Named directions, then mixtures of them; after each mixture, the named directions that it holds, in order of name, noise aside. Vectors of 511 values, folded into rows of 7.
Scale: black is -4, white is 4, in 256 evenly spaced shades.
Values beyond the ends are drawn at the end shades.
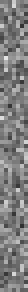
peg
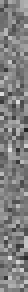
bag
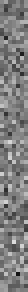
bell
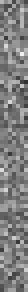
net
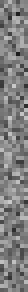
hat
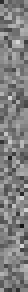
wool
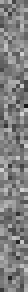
hat, net.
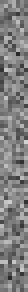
hat, peg.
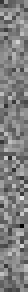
wool.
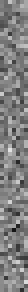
bag, hat.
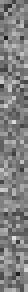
bell, net.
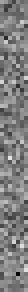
bell, net.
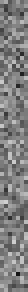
bell.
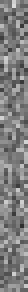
peg.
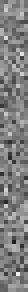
bell.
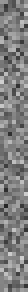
bell, hat, peg.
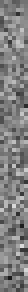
hat, net, wool.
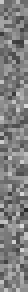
bell, hat, wool.
